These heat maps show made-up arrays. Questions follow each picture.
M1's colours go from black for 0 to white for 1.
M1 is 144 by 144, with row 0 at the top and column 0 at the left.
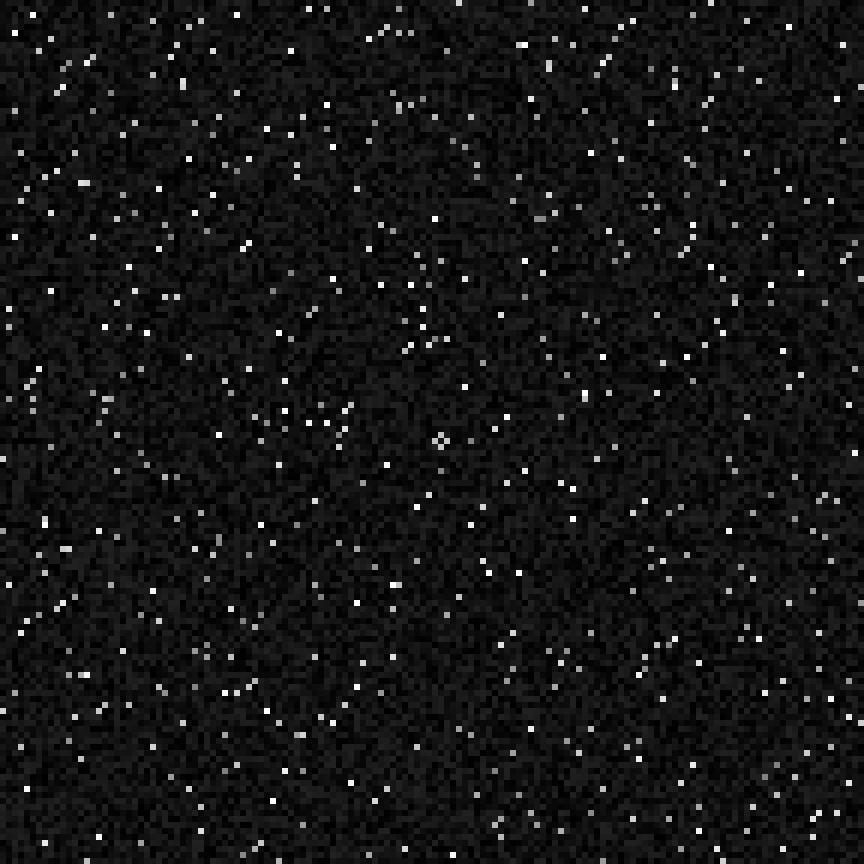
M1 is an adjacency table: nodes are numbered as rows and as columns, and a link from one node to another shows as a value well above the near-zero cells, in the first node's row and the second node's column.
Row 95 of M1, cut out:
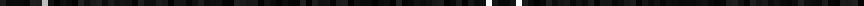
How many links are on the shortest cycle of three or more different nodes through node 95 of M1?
3
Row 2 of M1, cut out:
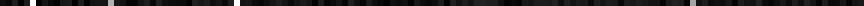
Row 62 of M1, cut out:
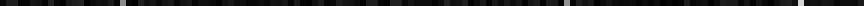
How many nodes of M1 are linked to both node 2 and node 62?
0
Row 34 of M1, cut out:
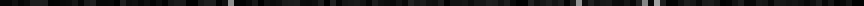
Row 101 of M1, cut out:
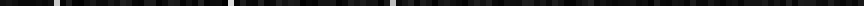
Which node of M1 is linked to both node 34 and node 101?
node 38
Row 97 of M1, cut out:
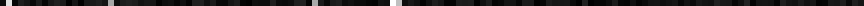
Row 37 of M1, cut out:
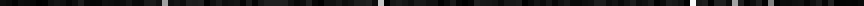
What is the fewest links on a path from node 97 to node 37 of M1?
4
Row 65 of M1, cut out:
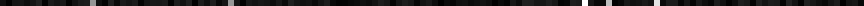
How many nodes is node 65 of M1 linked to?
5
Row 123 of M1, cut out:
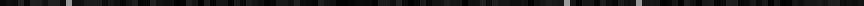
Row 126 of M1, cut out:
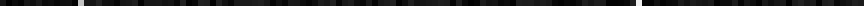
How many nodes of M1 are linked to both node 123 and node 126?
1
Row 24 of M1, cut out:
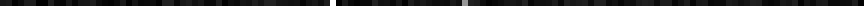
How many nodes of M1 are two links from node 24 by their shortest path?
3
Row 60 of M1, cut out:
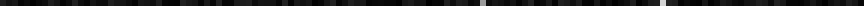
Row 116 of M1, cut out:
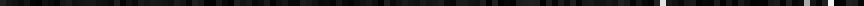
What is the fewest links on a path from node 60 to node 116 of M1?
2
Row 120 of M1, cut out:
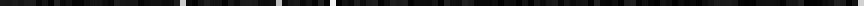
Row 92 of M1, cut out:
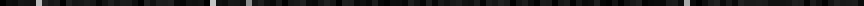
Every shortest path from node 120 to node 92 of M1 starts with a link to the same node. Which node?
node 143
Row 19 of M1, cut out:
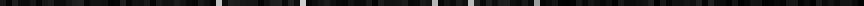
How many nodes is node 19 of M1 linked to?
5
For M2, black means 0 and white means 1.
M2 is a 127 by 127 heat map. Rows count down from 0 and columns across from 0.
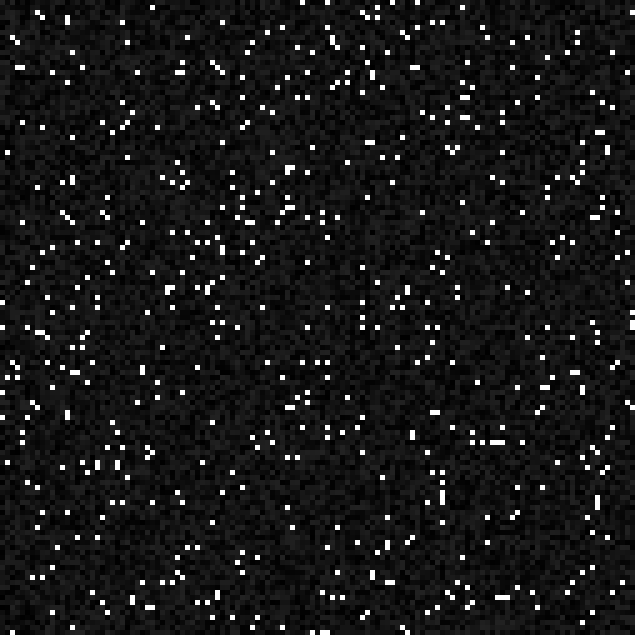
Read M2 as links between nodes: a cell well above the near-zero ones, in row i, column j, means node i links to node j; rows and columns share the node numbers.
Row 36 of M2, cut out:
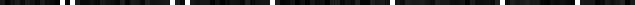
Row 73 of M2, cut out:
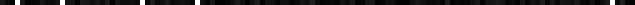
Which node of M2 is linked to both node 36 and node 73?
node 12
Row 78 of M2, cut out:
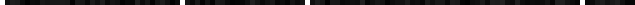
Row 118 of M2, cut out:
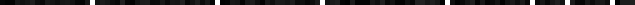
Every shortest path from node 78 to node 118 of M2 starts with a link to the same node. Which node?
node 61
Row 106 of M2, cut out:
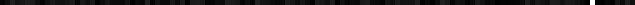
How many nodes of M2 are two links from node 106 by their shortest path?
6
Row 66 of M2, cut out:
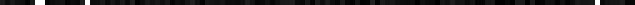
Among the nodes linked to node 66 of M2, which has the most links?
node 119
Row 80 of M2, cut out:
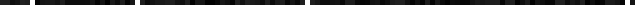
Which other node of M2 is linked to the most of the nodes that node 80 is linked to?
node 14
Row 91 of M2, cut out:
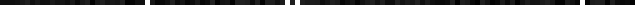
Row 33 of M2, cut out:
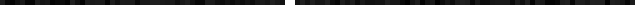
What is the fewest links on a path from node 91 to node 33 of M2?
2
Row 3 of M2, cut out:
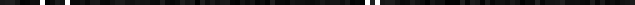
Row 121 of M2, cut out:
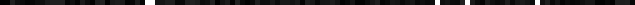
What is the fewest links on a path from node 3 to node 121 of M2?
4
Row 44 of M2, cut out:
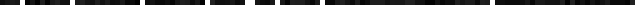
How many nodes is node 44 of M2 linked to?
9
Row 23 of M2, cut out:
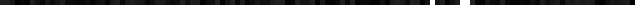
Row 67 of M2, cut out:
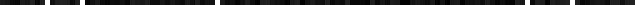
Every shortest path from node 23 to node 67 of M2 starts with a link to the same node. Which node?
node 92
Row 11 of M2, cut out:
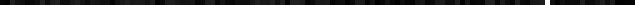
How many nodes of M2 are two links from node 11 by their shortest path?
4
